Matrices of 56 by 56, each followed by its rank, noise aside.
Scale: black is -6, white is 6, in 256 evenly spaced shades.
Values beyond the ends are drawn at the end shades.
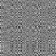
three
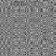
four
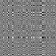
one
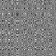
four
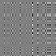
one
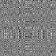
three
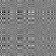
one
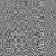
four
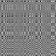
one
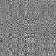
four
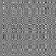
two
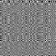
two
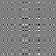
one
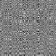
four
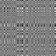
one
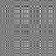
one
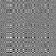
one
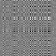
one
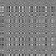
one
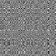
three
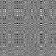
two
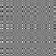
one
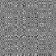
three
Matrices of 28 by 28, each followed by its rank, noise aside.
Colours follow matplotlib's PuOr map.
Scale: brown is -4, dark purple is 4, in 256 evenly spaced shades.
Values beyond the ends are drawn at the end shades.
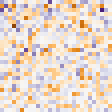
eight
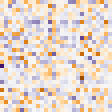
six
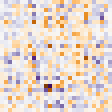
five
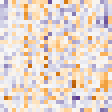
six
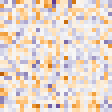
five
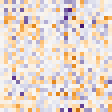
seven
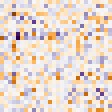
five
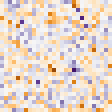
eight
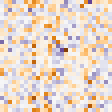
seven
